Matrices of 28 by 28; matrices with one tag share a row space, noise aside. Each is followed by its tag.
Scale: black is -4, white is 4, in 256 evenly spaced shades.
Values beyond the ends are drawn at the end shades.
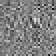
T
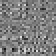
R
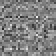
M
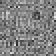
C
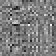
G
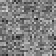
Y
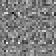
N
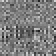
C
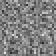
N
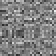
Y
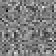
N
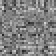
M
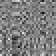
R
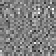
T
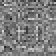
M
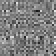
C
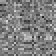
Y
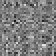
N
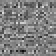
M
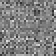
C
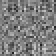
N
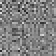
R
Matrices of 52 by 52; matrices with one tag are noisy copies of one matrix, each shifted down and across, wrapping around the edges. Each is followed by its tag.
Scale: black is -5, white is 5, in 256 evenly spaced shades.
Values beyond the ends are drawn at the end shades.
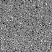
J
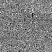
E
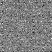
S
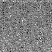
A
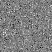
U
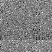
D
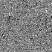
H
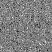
J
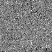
H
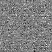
S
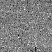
E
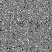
J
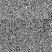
A
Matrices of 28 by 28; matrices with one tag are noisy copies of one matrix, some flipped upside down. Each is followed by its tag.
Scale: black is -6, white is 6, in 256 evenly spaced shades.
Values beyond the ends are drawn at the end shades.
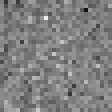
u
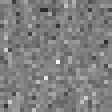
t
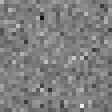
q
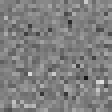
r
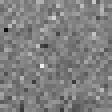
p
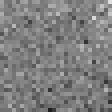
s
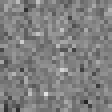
u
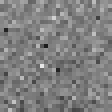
p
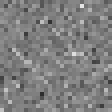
q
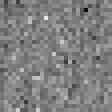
u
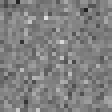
u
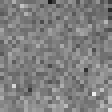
s
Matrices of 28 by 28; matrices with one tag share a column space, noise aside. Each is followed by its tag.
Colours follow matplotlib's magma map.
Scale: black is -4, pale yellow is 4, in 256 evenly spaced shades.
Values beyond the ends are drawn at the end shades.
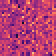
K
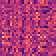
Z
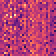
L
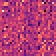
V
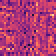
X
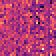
K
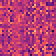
X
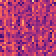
V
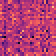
Z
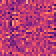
Z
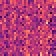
K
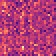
X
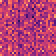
L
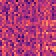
V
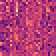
V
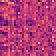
V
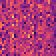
K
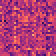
X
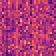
K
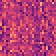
V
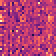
X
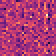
L
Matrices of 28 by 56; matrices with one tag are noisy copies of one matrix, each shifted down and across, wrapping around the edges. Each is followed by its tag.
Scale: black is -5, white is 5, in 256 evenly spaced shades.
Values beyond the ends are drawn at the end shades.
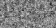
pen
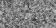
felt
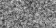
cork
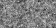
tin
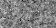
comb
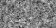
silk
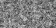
comb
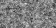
comb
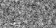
silk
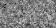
felt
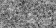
cork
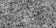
cork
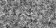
silk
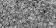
cork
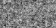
pen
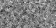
silk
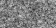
cork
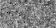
tin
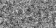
pen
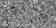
felt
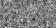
pen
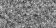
felt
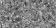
tin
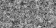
comb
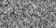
felt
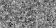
tin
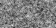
cork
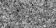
cork
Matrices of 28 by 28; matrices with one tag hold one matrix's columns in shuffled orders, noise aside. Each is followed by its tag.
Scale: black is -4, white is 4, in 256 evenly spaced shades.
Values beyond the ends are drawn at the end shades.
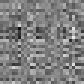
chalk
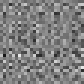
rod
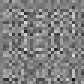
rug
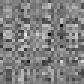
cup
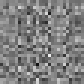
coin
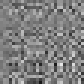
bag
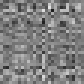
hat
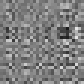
chalk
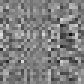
cup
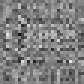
cup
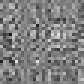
cup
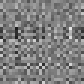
chalk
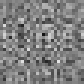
cup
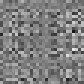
rug
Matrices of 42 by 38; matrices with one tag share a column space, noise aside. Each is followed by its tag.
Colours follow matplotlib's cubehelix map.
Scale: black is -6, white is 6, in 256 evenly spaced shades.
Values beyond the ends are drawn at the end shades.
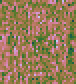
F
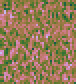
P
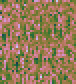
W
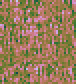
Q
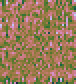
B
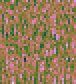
W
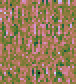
Q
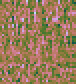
Q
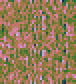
W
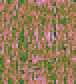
W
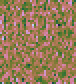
B
